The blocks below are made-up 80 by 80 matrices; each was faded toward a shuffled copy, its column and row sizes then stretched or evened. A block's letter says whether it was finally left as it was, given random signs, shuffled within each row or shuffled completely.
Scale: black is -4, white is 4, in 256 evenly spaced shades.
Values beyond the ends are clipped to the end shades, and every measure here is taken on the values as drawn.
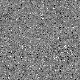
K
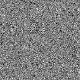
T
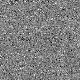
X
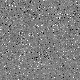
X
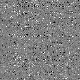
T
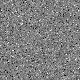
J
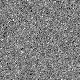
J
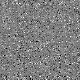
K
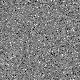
J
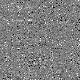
T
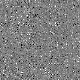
T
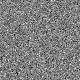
J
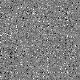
K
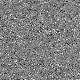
X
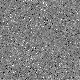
J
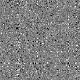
T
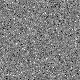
J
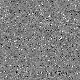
X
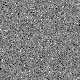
J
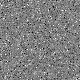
J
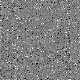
T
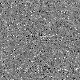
X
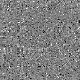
T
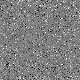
X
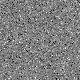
J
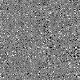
T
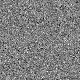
J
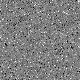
J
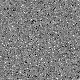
J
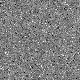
J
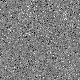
J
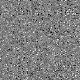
T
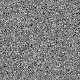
X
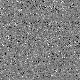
X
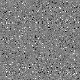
T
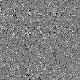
T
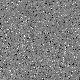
J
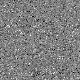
X
